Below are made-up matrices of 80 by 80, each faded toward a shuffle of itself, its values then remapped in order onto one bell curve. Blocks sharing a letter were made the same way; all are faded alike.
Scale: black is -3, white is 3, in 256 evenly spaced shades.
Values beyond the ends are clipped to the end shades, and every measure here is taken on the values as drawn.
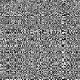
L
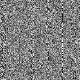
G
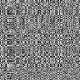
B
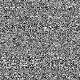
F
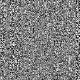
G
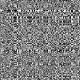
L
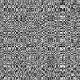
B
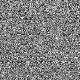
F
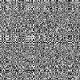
L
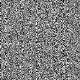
G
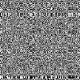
L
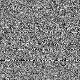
F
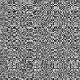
B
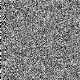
G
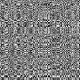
B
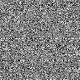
F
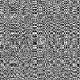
B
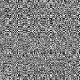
L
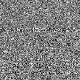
F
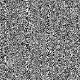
G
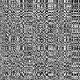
B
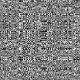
L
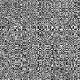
L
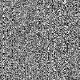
G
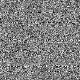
F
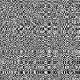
B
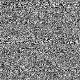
F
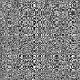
L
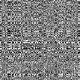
L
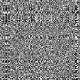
L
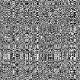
L
